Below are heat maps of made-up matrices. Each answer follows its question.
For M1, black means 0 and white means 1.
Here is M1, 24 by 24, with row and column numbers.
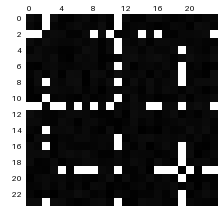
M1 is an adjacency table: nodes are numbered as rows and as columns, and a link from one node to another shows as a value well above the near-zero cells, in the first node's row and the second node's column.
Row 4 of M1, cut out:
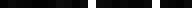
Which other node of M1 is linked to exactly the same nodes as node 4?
node 6
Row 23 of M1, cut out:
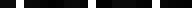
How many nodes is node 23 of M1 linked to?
3
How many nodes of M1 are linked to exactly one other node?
8
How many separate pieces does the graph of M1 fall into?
6
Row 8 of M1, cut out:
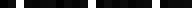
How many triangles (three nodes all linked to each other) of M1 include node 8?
1
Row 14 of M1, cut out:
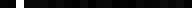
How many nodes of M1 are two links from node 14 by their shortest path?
6
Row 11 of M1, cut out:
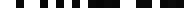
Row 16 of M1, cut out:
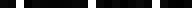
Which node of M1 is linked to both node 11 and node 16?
node 19
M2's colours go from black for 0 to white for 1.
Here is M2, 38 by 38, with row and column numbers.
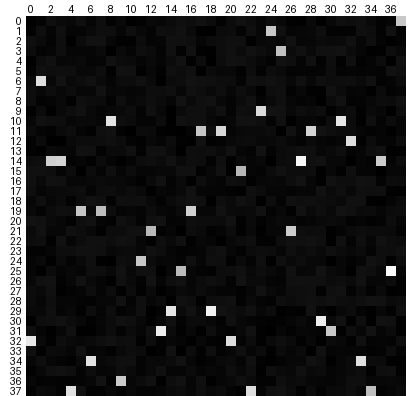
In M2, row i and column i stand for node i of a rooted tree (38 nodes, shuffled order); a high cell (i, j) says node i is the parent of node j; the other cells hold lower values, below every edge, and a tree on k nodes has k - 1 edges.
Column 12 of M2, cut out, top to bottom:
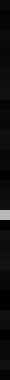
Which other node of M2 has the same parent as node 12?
26
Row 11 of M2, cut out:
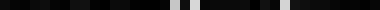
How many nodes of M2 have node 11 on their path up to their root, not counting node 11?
6
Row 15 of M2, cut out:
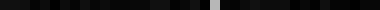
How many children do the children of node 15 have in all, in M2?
2
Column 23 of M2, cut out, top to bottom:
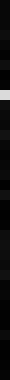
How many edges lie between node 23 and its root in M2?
9
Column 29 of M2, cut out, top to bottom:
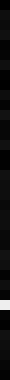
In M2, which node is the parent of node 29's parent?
31
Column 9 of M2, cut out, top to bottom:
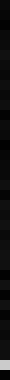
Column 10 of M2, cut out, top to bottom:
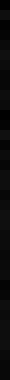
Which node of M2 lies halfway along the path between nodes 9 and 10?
14
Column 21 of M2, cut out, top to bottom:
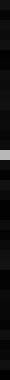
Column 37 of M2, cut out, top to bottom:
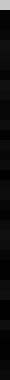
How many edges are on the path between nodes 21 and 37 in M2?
4
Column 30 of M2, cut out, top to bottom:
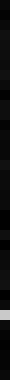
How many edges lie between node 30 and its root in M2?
2
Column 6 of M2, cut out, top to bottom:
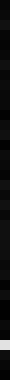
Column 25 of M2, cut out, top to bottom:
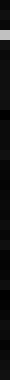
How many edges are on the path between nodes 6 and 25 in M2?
8
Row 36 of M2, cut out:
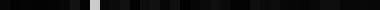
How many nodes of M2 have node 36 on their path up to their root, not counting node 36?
2
